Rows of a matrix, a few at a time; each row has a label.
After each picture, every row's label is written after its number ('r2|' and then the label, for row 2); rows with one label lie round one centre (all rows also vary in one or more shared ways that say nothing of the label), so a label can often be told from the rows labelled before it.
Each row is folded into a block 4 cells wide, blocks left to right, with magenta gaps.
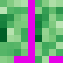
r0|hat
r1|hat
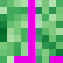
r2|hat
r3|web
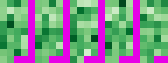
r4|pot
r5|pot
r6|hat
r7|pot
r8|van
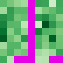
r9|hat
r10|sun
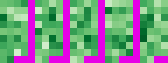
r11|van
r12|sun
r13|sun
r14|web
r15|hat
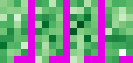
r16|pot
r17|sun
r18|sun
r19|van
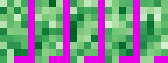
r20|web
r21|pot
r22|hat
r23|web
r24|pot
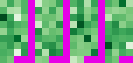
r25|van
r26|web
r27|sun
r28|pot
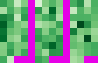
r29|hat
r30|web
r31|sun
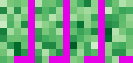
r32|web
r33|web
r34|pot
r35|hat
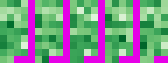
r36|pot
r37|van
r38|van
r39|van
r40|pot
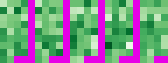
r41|web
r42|web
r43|pot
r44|pot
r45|pot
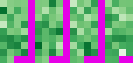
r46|web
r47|pot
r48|web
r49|van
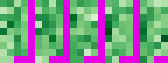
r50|sun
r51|sun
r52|van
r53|hat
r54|hat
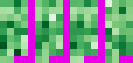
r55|pot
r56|pot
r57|pot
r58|web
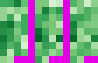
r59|pot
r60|hat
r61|hat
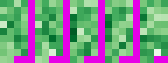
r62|sun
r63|sun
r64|hat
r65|hat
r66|van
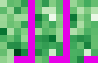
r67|web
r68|van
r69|van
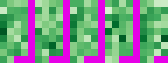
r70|hat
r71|web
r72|hat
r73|sun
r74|hat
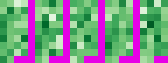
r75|hat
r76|pot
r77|sun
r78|pot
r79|sun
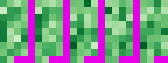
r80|hat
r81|hat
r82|pot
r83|web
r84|pot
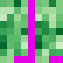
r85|pot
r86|pot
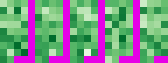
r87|web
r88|van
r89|van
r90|sun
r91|web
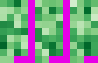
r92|pot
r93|web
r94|web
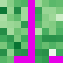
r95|web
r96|van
